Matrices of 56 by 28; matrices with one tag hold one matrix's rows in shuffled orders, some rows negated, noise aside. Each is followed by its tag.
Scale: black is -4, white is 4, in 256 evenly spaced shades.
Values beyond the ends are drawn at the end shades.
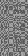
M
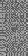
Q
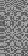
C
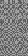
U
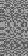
C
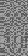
C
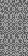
U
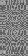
Q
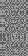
Q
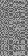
M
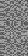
C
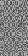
U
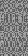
U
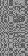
M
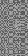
M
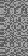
C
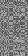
M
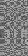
C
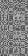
M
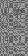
M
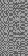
M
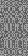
U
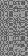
M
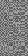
M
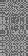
Q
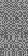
U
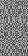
U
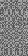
U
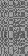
M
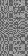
M
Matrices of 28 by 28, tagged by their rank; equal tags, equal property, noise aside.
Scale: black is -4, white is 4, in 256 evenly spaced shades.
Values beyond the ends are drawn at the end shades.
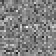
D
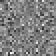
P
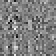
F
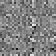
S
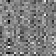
F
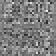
P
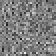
P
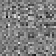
F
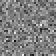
P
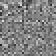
D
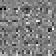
S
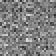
S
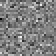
D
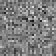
S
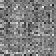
P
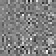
F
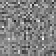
D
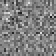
S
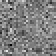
P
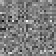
P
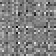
F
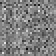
P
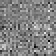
S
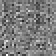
P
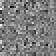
P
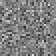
D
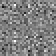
D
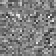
D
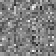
F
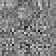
S
